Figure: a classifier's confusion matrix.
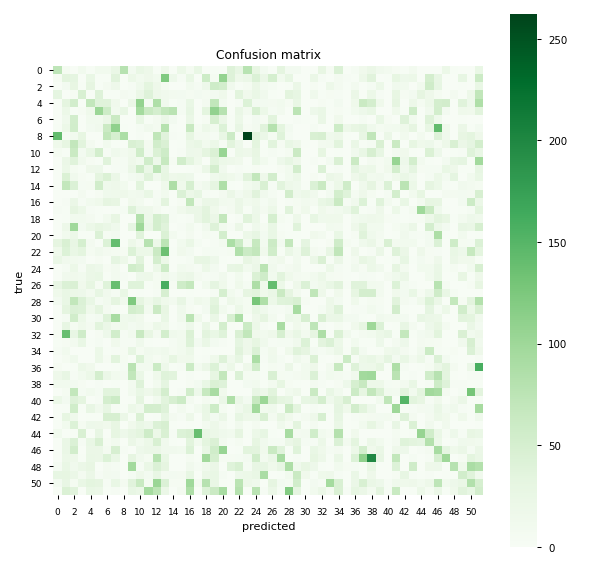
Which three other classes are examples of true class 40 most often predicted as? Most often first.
42, 25, 21
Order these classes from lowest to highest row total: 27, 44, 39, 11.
27, 11, 44, 39
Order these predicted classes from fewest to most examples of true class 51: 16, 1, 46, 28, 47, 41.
47, 46, 1, 41, 16, 28
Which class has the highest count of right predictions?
26
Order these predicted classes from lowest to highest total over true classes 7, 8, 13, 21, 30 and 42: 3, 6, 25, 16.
3, 25, 16, 6
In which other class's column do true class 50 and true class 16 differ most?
12
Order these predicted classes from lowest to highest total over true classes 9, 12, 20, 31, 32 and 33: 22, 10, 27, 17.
17, 22, 27, 10
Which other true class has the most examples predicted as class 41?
11
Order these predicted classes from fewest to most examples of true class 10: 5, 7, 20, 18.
7, 18, 5, 20
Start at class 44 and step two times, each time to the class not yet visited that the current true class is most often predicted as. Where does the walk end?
45
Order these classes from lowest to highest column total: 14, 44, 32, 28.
14, 44, 32, 28
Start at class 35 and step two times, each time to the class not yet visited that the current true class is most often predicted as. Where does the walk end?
25
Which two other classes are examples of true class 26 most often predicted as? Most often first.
13, 7
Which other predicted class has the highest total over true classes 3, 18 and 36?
51
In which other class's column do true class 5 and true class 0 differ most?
19
